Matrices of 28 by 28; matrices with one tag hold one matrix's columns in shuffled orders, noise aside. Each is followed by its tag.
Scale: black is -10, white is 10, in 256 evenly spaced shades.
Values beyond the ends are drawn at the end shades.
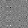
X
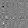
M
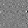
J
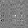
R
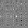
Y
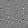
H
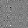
X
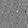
J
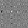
J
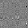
M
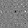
J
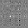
Y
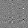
H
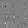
M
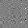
H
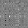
Y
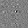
J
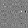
J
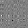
R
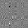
M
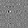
J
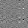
H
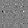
J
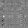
Y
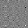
X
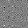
X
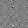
X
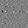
J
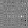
Y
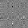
M
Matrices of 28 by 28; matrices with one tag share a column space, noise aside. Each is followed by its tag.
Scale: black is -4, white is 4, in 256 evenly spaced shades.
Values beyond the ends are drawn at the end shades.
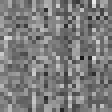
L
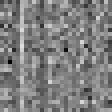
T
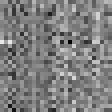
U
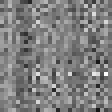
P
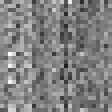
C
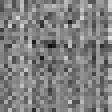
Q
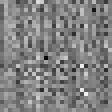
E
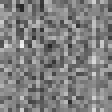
Q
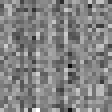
C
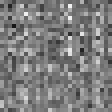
T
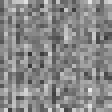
C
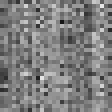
P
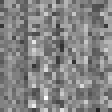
T
